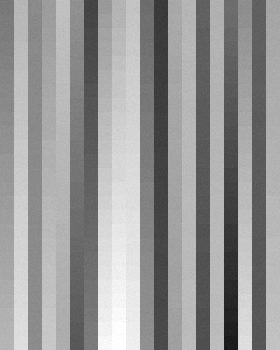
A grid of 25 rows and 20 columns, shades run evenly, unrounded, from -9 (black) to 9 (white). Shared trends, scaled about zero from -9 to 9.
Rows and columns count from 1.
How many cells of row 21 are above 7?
3
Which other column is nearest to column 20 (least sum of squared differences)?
4
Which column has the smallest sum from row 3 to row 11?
12
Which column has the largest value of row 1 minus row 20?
17
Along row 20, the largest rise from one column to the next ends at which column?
18
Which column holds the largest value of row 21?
9
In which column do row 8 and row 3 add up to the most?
10
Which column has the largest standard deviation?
8
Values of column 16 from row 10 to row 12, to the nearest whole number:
4 4 4
